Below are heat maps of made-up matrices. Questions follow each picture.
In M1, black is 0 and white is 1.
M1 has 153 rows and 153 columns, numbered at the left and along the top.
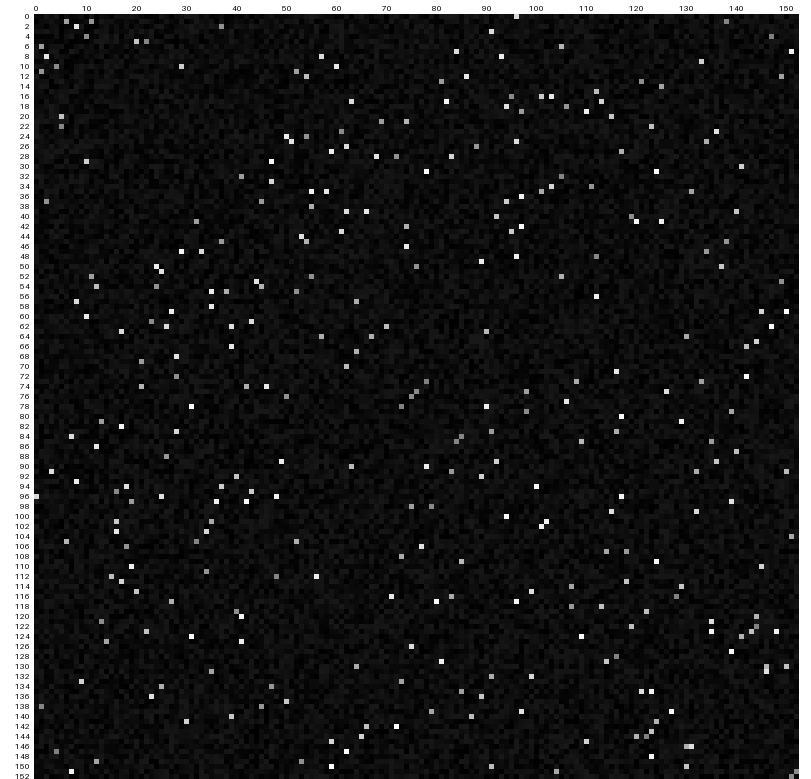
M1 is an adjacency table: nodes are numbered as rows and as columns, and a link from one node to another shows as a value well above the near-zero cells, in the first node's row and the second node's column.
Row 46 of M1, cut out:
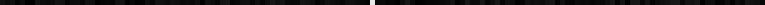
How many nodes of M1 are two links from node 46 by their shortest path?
2
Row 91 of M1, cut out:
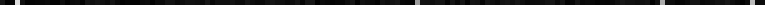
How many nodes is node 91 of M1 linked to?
4
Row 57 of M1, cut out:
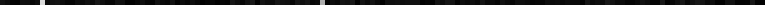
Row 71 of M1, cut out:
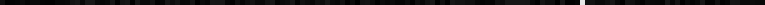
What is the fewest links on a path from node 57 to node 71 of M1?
7
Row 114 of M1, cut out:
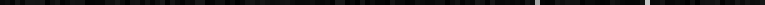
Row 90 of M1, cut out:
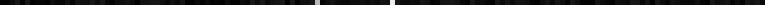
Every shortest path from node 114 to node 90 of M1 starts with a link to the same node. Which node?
node 107
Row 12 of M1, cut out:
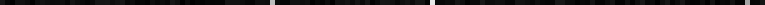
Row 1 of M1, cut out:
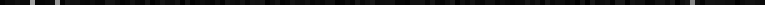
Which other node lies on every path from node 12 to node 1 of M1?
node 54
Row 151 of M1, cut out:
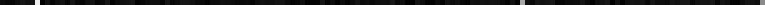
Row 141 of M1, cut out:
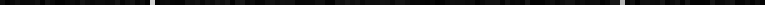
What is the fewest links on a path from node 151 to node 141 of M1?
6
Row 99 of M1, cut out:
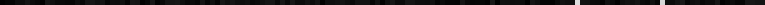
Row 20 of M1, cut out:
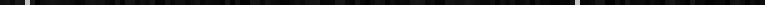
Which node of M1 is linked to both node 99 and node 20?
node 115
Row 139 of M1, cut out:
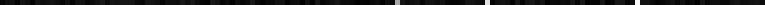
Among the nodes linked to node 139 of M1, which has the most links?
node 97
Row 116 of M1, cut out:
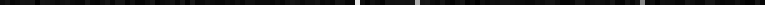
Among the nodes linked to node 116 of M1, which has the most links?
node 83
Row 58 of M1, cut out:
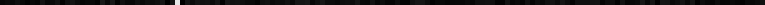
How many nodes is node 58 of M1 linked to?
1
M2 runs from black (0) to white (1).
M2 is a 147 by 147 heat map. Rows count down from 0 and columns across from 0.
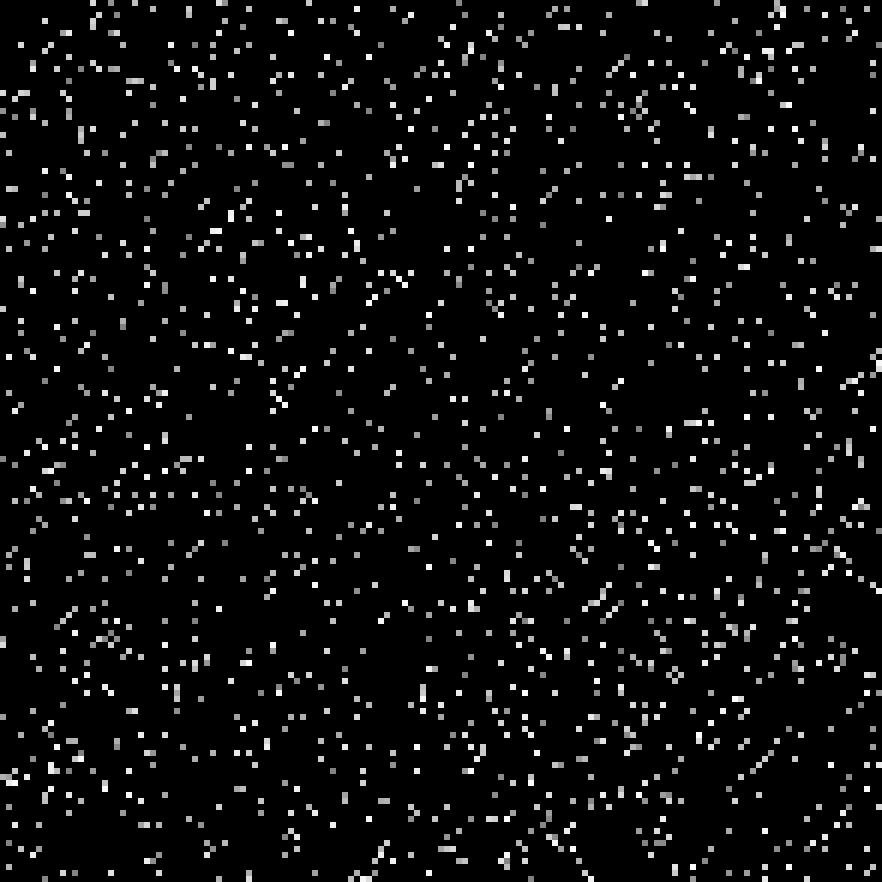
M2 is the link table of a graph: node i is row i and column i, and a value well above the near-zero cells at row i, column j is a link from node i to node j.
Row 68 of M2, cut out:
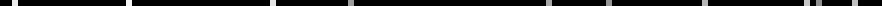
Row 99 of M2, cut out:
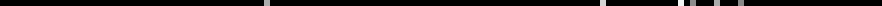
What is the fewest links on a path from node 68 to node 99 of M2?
4
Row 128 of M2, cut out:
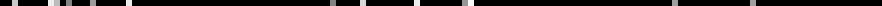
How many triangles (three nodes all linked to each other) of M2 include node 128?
7
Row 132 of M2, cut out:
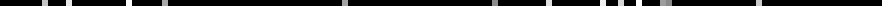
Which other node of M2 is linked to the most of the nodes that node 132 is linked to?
node 32
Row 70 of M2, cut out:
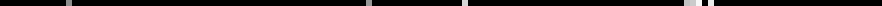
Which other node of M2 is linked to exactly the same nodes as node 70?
node 29
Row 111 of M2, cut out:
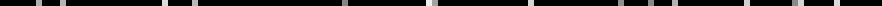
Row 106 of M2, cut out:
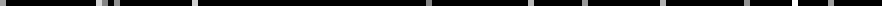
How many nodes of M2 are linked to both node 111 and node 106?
5
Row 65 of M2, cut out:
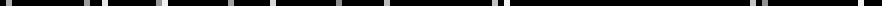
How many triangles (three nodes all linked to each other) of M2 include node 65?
1
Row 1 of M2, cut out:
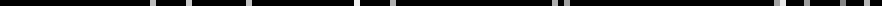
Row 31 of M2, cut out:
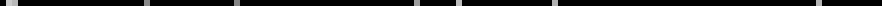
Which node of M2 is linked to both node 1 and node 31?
node 92
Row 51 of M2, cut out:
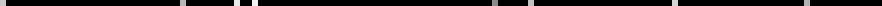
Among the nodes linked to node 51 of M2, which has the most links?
node 82
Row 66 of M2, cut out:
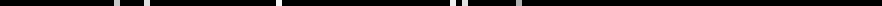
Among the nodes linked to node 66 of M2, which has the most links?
node 77
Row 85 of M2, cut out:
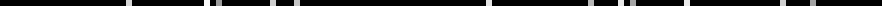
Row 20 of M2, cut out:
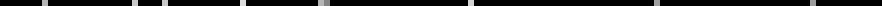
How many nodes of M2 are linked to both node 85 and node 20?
1
